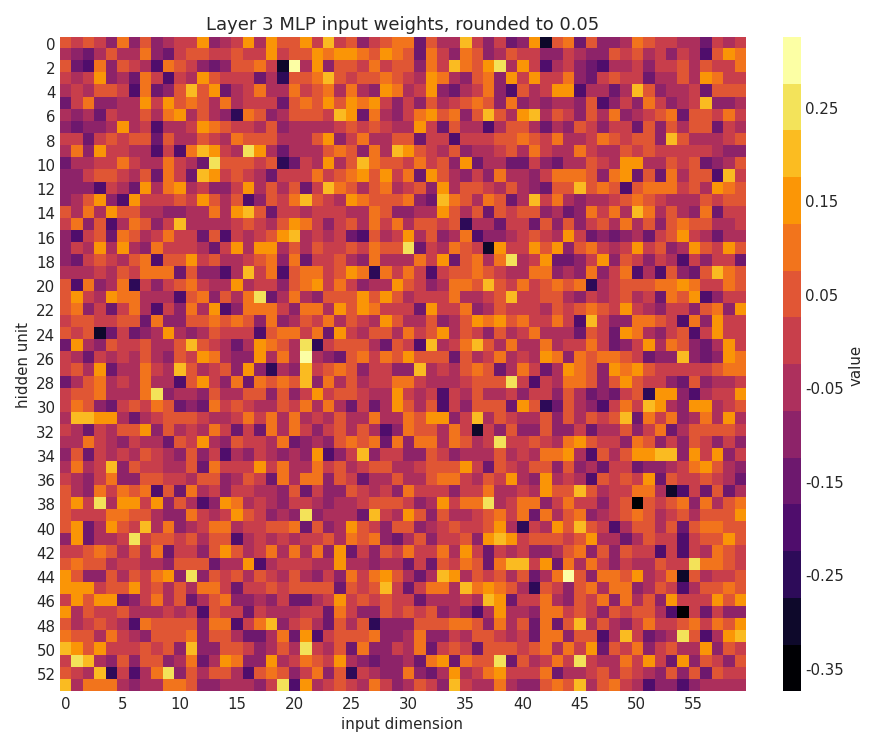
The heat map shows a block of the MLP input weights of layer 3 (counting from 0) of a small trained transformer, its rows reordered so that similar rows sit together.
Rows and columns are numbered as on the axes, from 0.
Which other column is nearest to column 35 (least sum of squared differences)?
18
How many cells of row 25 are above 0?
25
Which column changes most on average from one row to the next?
39
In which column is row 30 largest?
51
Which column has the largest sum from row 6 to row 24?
16
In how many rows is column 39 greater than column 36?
17
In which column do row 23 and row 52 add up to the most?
38
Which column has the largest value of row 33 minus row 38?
50
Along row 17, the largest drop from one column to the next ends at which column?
31
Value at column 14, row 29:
-0.05
